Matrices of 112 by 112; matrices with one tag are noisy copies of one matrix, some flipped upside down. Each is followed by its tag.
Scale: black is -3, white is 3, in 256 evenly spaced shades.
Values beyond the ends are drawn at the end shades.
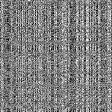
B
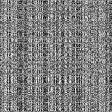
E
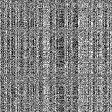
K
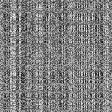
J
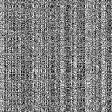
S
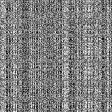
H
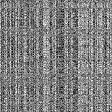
K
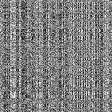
J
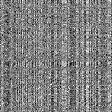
B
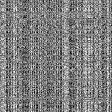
H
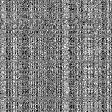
H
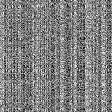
S
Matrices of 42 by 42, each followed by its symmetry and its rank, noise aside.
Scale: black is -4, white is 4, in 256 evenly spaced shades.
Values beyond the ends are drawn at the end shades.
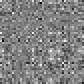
symmetric, rank six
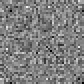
symmetric, rank eight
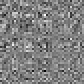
no symmetry, rank four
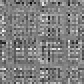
antisymmetric, rank four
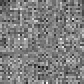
no symmetry, rank eight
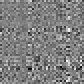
antisymmetric, rank four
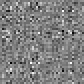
antisymmetric, rank six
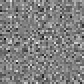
antisymmetric, rank eight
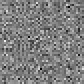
no symmetry, rank eight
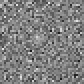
symmetric, rank eight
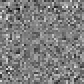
no symmetry, rank eight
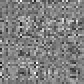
no symmetry, rank six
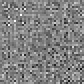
symmetric, rank eight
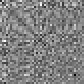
symmetric, rank four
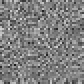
no symmetry, rank six
